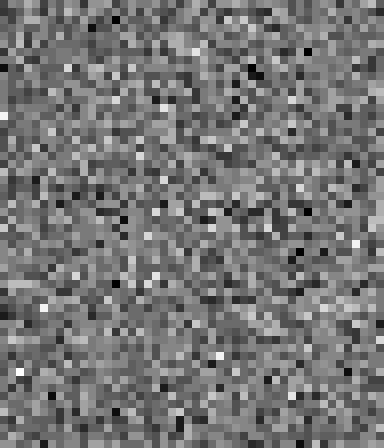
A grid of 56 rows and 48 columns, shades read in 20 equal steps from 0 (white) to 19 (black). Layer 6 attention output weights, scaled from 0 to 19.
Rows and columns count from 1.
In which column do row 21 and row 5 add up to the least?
22
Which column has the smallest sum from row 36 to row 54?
41
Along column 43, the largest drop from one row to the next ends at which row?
30
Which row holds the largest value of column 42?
53
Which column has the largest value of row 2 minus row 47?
3
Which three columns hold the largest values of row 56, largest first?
38, 6, 32
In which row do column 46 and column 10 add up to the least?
35
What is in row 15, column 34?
9
